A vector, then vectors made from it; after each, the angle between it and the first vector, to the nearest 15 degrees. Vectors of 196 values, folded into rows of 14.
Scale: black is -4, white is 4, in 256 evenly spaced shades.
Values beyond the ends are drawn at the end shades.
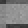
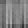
60 degrees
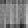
45 degrees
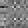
75 degrees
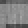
15 degrees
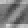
135 degrees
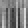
90 degrees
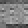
30 degrees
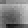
60 degrees
